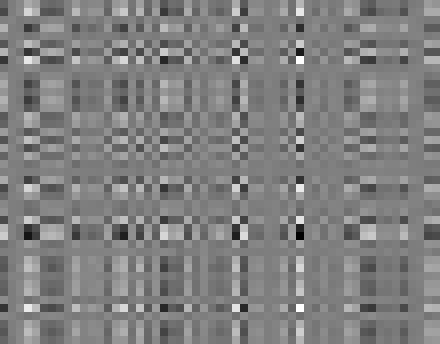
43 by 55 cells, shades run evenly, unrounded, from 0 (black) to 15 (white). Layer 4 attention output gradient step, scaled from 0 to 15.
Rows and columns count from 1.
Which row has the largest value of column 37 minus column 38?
30
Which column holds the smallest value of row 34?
21
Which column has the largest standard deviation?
38
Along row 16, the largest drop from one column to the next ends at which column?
31
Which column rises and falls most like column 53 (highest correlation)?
52
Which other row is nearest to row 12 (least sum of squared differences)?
27
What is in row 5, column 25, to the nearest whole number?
8
